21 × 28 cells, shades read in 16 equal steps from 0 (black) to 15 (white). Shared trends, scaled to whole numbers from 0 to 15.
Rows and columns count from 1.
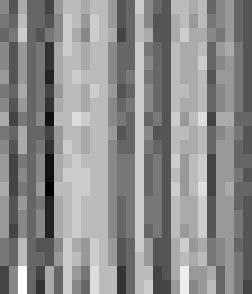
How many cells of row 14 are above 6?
20
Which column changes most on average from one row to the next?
6
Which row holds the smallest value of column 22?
21
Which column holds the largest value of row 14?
23
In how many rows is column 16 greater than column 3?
16
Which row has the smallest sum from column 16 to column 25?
2
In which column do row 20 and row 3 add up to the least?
14
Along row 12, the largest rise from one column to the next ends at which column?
7
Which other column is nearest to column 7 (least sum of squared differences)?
10
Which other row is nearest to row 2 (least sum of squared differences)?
19
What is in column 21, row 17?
9
